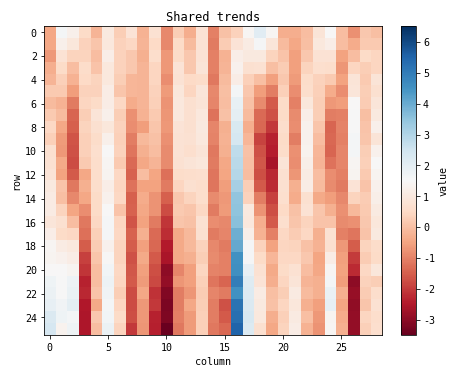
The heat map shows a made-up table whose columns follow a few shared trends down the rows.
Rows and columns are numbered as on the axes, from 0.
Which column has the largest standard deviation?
26
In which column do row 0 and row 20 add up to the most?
16
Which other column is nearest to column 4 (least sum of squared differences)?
20
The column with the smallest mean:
10
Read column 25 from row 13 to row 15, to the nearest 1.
-1 -1 -1
